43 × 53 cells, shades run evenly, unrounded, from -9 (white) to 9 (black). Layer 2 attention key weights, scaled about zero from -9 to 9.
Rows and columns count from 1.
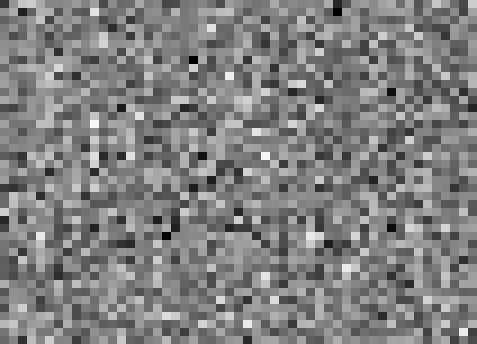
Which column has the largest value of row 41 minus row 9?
7
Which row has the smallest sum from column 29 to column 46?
4
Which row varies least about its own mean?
37
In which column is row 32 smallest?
41
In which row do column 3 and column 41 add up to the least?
1
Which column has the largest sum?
51
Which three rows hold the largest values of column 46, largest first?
36, 17, 38
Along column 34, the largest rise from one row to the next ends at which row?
12
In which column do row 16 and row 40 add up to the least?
26
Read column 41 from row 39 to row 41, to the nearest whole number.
2 -1 3
